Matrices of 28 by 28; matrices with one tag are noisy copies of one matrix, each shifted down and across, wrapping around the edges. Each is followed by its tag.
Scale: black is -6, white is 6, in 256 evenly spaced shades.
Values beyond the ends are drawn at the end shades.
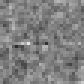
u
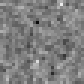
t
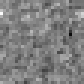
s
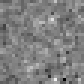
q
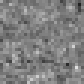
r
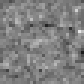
r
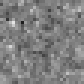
q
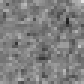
s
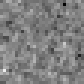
t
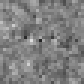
q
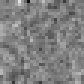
q
